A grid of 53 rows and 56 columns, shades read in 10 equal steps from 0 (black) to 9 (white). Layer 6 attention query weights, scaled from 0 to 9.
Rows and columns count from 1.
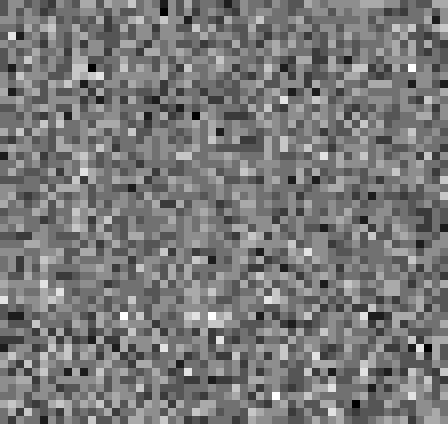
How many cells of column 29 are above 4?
14
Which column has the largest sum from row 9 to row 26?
34
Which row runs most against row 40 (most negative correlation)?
45
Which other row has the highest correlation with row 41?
9
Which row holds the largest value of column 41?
20
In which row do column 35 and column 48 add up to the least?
40
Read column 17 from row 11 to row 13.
6 4 6
